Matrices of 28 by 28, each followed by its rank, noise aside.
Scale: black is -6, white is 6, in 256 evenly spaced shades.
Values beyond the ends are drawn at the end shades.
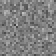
eight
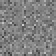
six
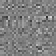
four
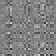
three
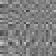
two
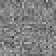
six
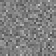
eight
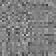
four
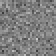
eight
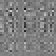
two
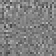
six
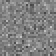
eight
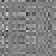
two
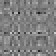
two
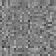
six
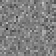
eight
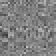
four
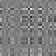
two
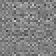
four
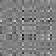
two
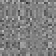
four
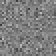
six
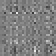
three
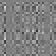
two
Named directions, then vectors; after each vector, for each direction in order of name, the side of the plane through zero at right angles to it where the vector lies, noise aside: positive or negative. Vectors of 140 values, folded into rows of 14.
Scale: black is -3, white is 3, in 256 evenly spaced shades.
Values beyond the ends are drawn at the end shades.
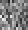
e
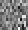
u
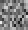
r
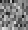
positive, positive, negative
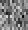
positive, positive, negative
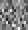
positive, negative, positive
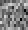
positive, positive, positive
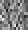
positive, negative, negative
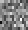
negative, negative, negative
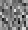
negative, positive, negative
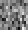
negative, positive, negative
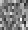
negative, negative, negative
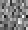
negative, negative, positive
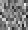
positive, negative, positive
